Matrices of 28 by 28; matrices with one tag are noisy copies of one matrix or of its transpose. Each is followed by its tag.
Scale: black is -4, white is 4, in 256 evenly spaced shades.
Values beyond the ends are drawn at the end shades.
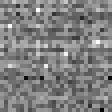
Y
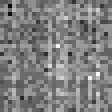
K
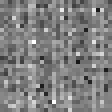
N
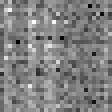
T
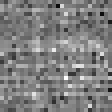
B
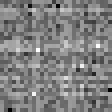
B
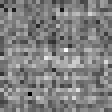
K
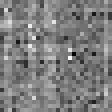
T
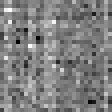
T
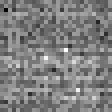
K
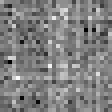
K
